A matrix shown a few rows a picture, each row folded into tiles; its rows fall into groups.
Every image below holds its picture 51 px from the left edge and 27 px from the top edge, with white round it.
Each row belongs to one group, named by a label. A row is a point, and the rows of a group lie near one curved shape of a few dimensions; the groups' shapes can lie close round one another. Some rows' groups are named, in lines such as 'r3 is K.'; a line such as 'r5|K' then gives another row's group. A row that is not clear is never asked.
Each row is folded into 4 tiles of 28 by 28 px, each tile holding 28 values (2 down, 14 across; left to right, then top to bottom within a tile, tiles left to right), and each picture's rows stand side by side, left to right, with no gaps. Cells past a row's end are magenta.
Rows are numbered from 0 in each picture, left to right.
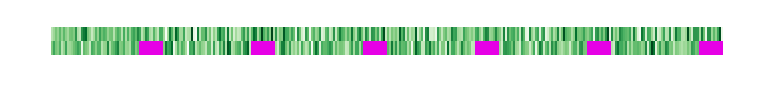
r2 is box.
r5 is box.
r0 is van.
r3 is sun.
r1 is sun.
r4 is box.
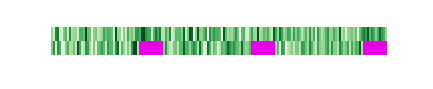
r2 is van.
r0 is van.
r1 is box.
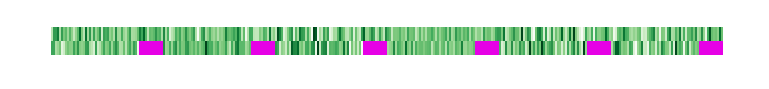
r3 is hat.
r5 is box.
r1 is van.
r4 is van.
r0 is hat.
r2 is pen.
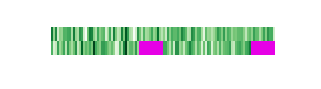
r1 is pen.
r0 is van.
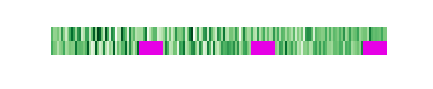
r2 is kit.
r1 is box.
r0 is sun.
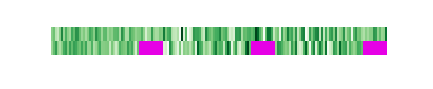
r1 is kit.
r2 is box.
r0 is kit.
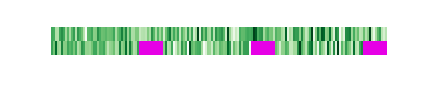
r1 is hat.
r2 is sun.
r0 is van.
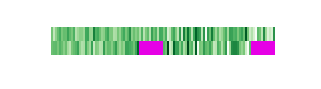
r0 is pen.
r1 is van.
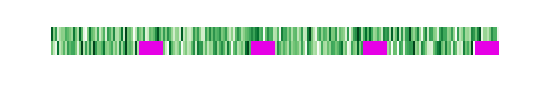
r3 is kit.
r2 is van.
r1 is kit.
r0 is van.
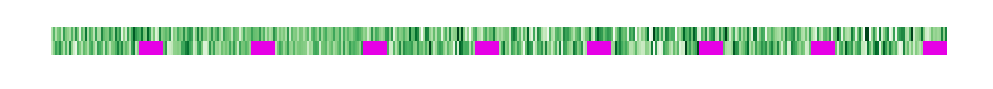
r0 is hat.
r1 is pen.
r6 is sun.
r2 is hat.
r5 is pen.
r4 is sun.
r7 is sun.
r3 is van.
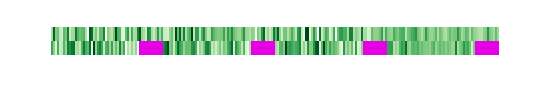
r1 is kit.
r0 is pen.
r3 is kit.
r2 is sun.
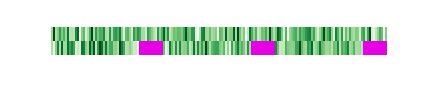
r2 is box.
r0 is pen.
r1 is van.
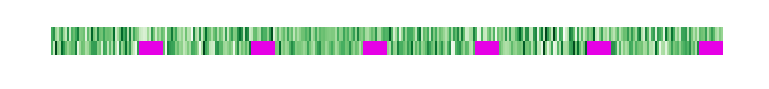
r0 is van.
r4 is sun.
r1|pen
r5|sun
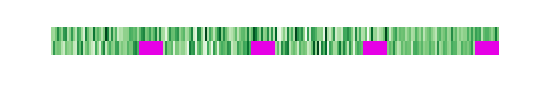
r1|sun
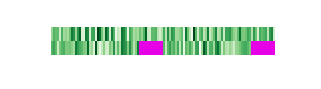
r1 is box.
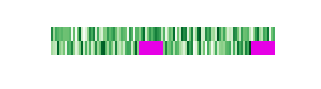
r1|pen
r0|van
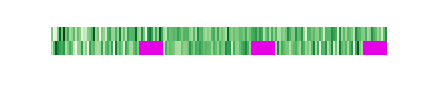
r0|box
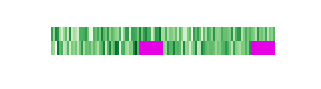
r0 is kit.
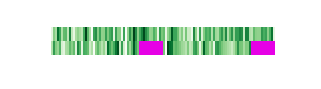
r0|van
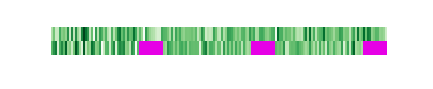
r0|van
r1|sun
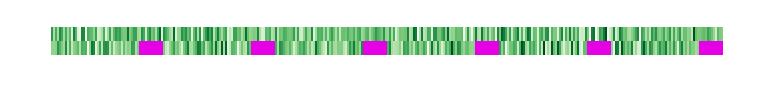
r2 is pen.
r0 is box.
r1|sun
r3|box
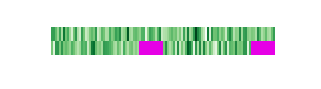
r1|van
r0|pen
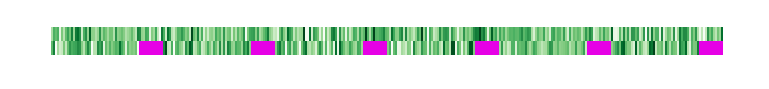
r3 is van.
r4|kit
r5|hat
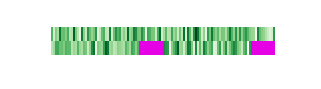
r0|box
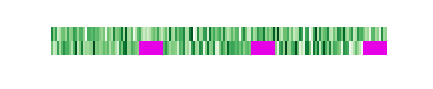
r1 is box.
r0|van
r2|pen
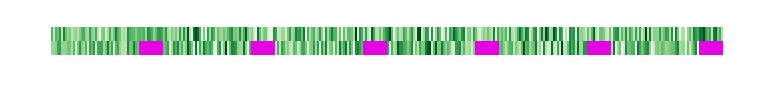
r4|sun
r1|van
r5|hat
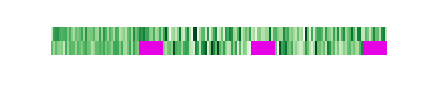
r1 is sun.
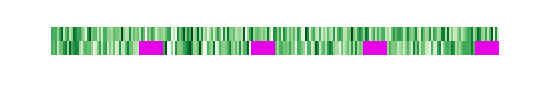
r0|kit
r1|pen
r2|box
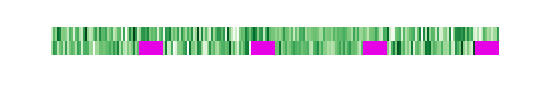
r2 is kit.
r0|van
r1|hat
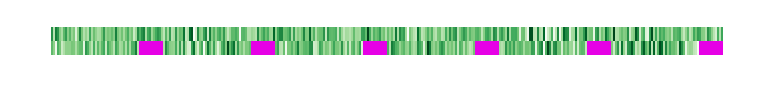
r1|box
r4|sun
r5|pen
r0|van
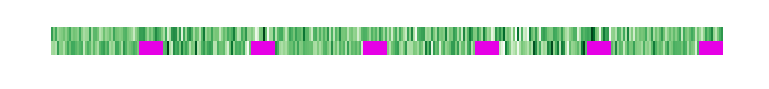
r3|hat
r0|van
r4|kit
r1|kit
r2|pen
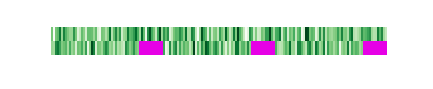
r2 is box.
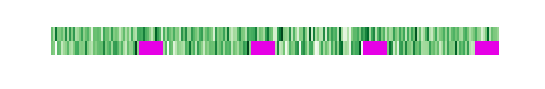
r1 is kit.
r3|kit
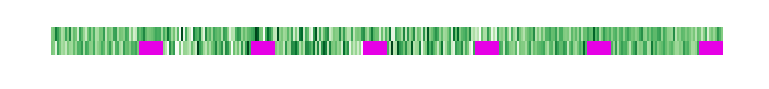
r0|van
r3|van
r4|kit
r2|pen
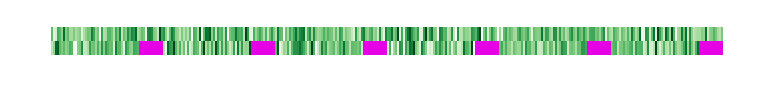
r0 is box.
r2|pen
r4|sun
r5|sun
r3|kit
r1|pen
